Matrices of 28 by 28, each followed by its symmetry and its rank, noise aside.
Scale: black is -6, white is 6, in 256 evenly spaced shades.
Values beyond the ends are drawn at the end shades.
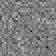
symmetric, rank eight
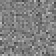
antisymmetric, rank eight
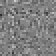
antisymmetric, rank eight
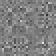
symmetric, rank four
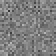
no symmetry, rank eight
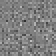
antisymmetric, rank eight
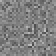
symmetric, rank six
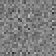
symmetric, rank six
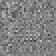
no symmetry, rank eight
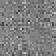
antisymmetric, rank six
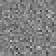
antisymmetric, rank eight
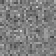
no symmetry, rank six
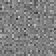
antisymmetric, rank eight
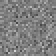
no symmetry, rank eight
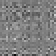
no symmetry, rank four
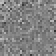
symmetric, rank six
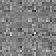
antisymmetric, rank four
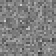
symmetric, rank eight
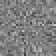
antisymmetric, rank six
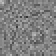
symmetric, rank eight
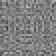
antisymmetric, rank eight
